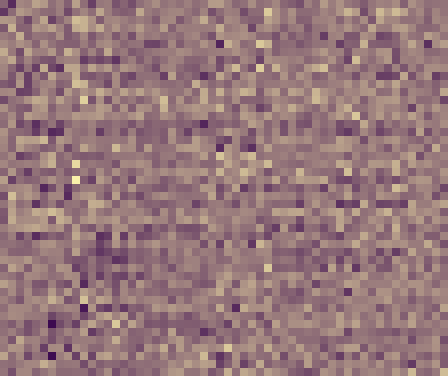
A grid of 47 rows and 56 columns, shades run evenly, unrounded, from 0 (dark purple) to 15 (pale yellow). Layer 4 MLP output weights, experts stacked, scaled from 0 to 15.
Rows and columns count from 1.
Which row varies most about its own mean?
9
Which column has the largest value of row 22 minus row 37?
44
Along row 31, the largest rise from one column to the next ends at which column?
33
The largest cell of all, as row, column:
23, 10
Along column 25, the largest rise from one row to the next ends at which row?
11
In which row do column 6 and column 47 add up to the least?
24
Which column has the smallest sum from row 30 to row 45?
13
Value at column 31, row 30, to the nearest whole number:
6
